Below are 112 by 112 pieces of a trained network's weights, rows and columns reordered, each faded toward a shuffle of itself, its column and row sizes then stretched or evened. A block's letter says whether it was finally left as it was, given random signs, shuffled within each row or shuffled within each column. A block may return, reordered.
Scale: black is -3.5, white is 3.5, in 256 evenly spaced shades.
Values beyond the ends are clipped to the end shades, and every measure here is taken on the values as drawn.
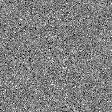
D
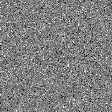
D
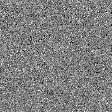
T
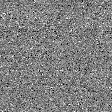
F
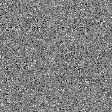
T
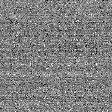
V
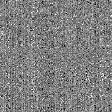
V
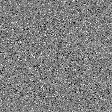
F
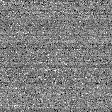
F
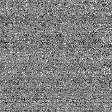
V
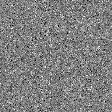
D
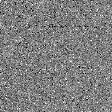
T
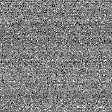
V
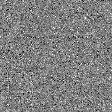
T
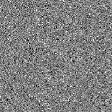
V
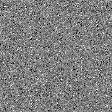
T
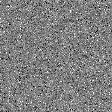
D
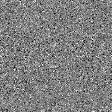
T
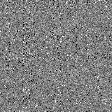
T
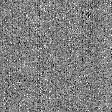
D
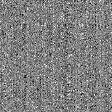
V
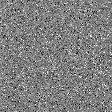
F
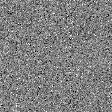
D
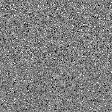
T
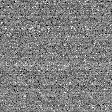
F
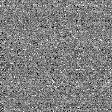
V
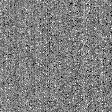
D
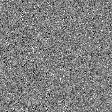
D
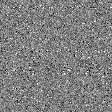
F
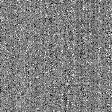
D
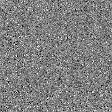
T
